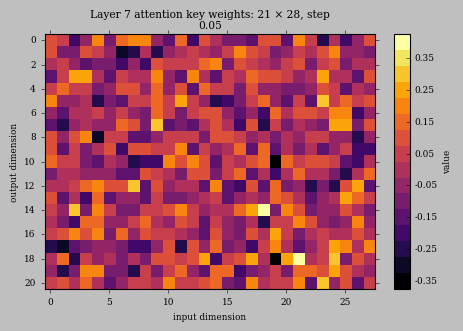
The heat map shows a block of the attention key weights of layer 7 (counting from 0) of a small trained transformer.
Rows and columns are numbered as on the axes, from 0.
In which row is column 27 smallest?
9
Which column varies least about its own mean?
5
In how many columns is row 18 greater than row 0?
16
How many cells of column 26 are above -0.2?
17
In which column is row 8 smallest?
4
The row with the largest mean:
14
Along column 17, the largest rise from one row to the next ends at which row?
18
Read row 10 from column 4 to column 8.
-0.15 0 -0.05 -0.25 -0.2
